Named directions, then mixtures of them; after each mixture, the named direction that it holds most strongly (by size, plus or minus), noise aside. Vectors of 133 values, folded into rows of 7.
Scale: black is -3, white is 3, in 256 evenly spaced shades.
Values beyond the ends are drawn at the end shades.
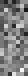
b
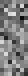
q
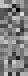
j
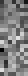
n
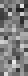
q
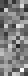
b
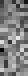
n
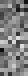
n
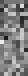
q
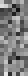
j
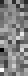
n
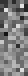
b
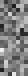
b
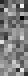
q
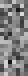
j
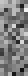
b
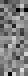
b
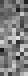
n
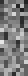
n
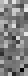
b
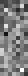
b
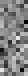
n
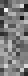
q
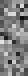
q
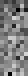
b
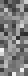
b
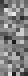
q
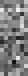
j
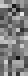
j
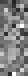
b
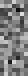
j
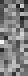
n
